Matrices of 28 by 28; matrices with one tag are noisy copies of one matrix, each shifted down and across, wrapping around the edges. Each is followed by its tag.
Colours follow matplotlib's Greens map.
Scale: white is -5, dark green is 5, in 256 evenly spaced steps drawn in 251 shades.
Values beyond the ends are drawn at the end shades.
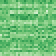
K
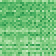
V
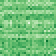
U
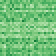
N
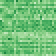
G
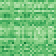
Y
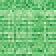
G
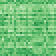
G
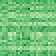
U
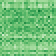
V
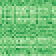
Y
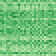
V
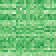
K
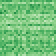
N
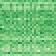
V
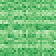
U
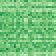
N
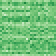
K
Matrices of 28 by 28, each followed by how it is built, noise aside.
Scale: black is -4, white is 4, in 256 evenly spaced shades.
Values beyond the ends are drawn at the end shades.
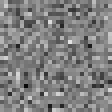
low rank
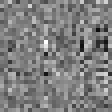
low rank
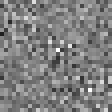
block diagonal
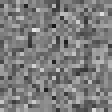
repeating rows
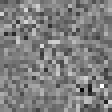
block diagonal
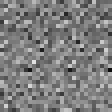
repeating columns
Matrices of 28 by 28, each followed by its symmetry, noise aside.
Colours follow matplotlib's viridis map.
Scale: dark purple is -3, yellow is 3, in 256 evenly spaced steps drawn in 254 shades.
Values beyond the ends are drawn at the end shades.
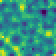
symmetric across the other diagonal.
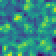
symmetric.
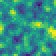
no symmetry.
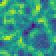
symmetric.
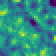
symmetric across the other diagonal.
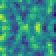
mirrored top to bottom.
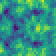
mirrored top to bottom.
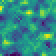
no symmetry.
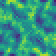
same after a half turn.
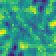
same after a half turn.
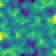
same after a half turn.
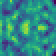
mirrored top to bottom.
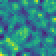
symmetric across the other diagonal.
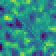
no symmetry.
